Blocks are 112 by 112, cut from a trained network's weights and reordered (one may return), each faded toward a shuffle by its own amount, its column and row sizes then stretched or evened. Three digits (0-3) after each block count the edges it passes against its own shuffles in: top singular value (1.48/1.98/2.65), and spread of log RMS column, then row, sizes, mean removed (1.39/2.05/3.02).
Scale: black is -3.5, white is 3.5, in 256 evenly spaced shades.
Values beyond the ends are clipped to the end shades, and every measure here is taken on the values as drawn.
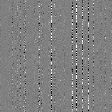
3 3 0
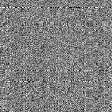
2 1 2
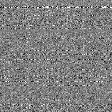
1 0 3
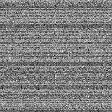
3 1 0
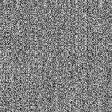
2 1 0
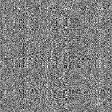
2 2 2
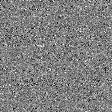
0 0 2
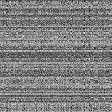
3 1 1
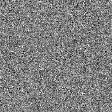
0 1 1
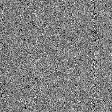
0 2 0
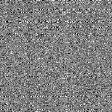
1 0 3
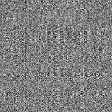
2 1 2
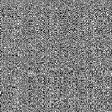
2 2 2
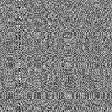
3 1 1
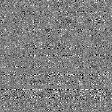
1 2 3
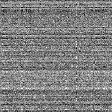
3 2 2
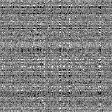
3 3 2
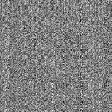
2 2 0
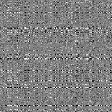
3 2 3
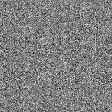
1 0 1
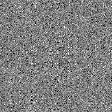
1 2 1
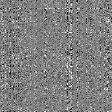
1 3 2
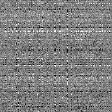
3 3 2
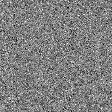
0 1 0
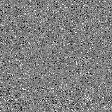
1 1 2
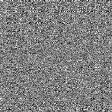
1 0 2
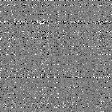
1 2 3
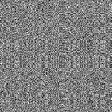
3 1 1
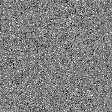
0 1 0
